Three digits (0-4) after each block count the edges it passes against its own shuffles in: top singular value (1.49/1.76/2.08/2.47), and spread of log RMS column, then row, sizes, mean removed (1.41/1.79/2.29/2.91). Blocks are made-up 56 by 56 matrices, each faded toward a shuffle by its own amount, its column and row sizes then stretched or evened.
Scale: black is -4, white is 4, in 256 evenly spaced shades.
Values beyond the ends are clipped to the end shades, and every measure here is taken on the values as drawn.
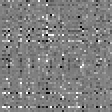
3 3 3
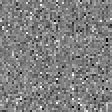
0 2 0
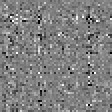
0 3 3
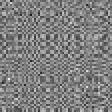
4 1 2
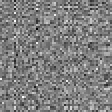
3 2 0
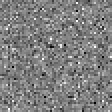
2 1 0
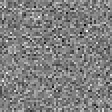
3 0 0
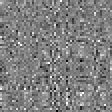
3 2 1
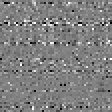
3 0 4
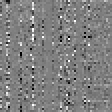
1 4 0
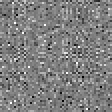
3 1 0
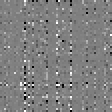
3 4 2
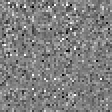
0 2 2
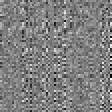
4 4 0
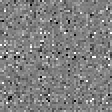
0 1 2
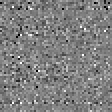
0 2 2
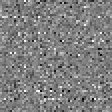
0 1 3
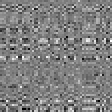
4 1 4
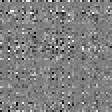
1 3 4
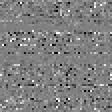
0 1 4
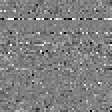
2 0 3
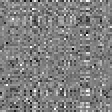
4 2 2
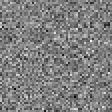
3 1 1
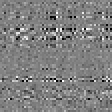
4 2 4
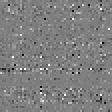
1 1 3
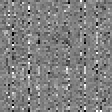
2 4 0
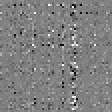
1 3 2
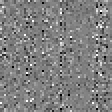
2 3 0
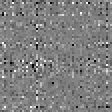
2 3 3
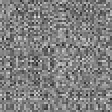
3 0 3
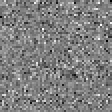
1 0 2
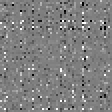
1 3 2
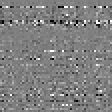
3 2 4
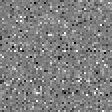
1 0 1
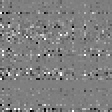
0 2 4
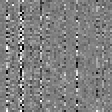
4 4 0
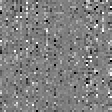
0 4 1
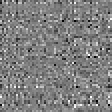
3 2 3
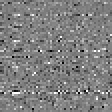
3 0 3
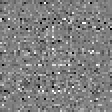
1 2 3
